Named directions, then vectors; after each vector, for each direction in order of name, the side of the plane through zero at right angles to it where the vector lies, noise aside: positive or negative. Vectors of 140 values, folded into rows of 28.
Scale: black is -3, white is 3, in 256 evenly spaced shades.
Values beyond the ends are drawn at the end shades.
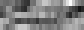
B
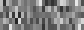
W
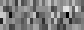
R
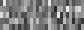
negative, positive, negative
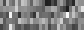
negative, negative, positive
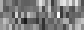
positive, positive, positive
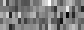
positive, positive, negative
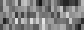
negative, negative, negative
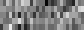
negative, negative, positive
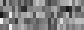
positive, negative, positive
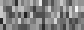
negative, positive, positive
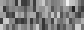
positive, positive, positive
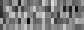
positive, negative, negative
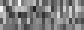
negative, positive, positive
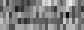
positive, positive, negative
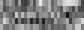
positive, positive, positive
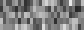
positive, negative, negative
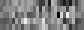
negative, negative, negative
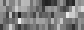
negative, negative, positive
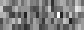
negative, positive, positive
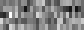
positive, negative, positive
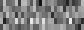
negative, negative, negative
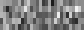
negative, positive, positive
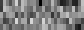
negative, negative, negative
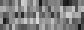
negative, negative, negative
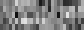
negative, negative, negative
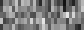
negative, negative, negative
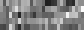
negative, negative, positive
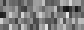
positive, negative, positive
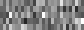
positive, negative, positive
